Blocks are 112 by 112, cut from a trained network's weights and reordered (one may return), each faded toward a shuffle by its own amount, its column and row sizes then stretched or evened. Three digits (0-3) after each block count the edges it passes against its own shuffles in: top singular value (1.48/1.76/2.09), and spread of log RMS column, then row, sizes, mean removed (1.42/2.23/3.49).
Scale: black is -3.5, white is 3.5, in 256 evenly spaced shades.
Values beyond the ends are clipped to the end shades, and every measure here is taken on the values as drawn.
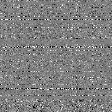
1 1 3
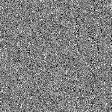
0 2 0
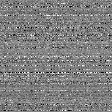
2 1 3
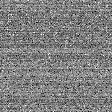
2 0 0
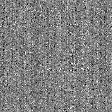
1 1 1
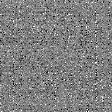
0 2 1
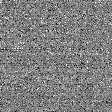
0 0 1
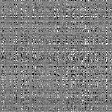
3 3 2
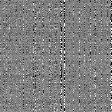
2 3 0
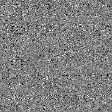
0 1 2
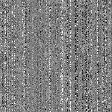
3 3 0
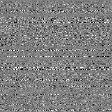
1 1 3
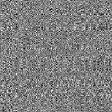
3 2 2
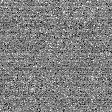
1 0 0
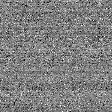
1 0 1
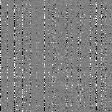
2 3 1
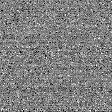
0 0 1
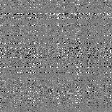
0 2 3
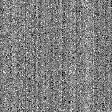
2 1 0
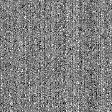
2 1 1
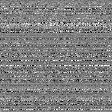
3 0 3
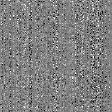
0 3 1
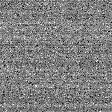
1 0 0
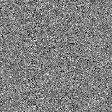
0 1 0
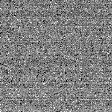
1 1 0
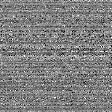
3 1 2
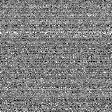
2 0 2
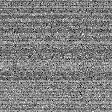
3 0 0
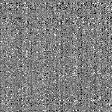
1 1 2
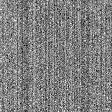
3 0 0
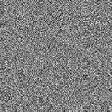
3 1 1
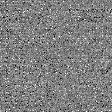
0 1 1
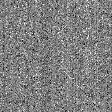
0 1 0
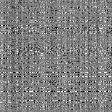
3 0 3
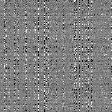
2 3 1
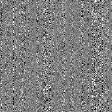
1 3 0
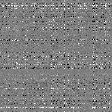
2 2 3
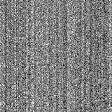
3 1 1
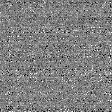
0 1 2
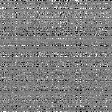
2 2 3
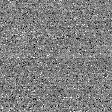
0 0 1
